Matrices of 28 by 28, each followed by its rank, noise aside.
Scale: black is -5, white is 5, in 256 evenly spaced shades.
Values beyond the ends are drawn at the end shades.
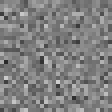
four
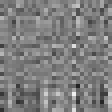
three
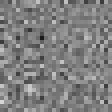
four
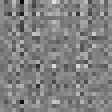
three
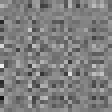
two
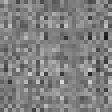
three
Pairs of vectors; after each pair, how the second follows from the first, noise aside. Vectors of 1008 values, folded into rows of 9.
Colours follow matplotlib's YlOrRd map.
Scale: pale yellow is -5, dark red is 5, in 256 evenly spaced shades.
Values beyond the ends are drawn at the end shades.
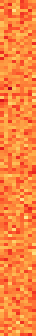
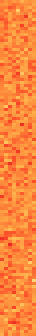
wrapped around, shrunk.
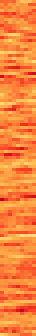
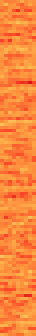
wrapped around, shrunk.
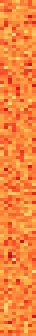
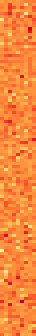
reversed, negated, partly zeroed.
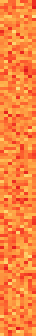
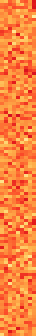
copied.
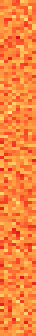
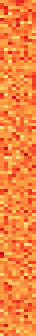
wrapped around.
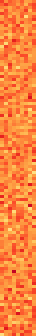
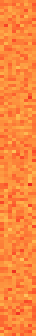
shrunk.
